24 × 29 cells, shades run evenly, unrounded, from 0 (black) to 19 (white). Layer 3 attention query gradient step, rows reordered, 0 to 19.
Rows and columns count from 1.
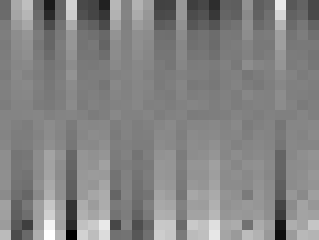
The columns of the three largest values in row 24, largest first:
5, 20, 10
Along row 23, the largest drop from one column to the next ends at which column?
11
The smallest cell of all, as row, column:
24, 7
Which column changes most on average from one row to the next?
23
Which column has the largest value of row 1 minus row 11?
26
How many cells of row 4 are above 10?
9
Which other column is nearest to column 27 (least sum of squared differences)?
21
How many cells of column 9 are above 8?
21
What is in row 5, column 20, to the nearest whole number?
8
